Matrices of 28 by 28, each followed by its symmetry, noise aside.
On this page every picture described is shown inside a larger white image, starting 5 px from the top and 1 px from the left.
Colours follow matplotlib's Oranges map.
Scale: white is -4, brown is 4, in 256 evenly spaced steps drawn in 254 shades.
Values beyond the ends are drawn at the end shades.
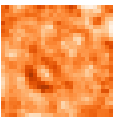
symmetric across the other diagonal.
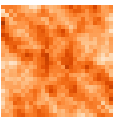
same after a half turn.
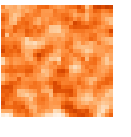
no symmetry.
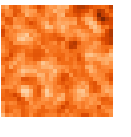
symmetric across the other diagonal.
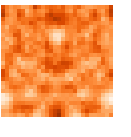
mirrored left to right.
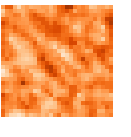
antisymmetric.
